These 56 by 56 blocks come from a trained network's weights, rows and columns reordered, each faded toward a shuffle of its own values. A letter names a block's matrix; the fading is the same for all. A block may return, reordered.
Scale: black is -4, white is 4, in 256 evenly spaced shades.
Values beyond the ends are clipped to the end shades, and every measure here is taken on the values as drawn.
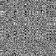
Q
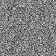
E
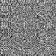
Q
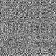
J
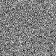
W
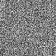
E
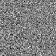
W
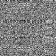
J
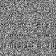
J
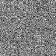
W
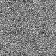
E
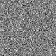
W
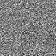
W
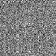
W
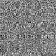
J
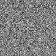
W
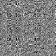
Q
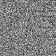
E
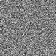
E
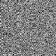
Q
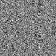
Q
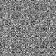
J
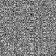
Q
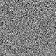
Q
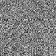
J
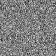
E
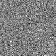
W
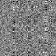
Q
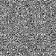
W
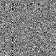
Q
